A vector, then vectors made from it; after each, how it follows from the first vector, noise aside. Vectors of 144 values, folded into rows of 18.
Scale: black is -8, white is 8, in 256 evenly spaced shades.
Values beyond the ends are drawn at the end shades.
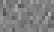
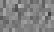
negated.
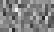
scaled up.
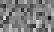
reversed, scaled up.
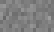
reversed, negated, shrunk.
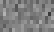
negated.
